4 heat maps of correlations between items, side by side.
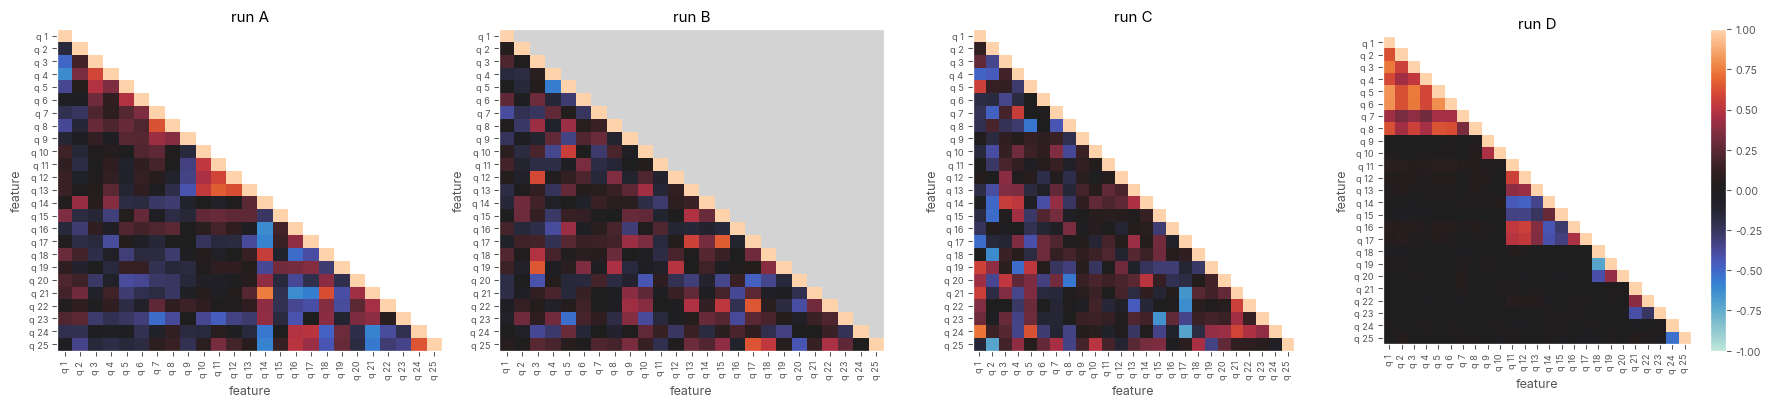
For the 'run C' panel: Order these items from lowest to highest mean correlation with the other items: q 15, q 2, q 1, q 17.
q 2, q 17, q 15, q 1
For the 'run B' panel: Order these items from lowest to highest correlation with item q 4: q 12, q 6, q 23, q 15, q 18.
q 15, q 6, q 12, q 18, q 23
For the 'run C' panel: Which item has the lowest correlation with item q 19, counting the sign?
q 4
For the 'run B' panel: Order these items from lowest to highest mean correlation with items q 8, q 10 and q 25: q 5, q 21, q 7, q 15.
q 7, q 21, q 15, q 5
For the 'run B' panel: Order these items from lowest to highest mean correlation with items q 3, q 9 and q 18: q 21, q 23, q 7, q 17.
q 7, q 21, q 23, q 17
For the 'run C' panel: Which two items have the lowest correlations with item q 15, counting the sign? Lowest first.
q 23, q 2
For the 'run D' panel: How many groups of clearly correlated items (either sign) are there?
6
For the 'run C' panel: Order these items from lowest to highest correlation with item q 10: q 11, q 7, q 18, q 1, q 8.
q 8, q 1, q 11, q 18, q 7
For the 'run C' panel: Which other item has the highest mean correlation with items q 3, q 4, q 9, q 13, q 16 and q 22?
q 14
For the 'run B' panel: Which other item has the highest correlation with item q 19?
q 3
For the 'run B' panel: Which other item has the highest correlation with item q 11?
q 6
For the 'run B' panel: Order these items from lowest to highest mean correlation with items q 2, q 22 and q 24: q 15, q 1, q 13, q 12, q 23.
q 12, q 1, q 23, q 13, q 15
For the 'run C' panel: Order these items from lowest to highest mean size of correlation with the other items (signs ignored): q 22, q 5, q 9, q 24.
q 9, q 22, q 5, q 24
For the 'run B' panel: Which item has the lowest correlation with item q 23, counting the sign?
q 5
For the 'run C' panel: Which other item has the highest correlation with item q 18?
q 25
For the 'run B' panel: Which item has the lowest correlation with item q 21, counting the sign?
q 16
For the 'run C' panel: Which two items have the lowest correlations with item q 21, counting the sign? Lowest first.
q 17, q 4
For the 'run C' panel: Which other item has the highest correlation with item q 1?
q 24
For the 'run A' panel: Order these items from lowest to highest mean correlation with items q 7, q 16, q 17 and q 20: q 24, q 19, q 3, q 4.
q 4, q 3, q 19, q 24
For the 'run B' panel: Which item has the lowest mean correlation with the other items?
q 20
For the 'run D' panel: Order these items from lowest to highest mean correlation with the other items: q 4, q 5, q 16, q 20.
q 20, q 16, q 4, q 5
